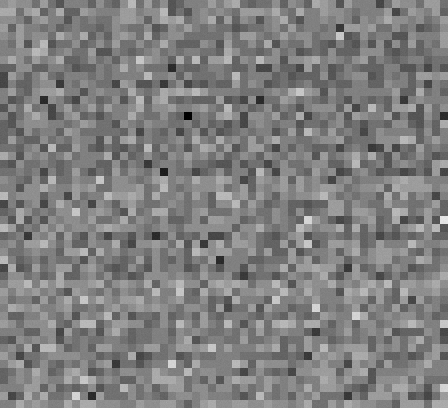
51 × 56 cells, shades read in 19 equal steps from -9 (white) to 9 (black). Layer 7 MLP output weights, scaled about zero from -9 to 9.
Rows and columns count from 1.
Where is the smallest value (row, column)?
28, 56
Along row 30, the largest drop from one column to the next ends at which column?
5
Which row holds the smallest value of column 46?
37
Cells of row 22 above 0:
34
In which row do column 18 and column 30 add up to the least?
38
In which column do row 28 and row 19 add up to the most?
43
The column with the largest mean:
24
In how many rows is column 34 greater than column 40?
20
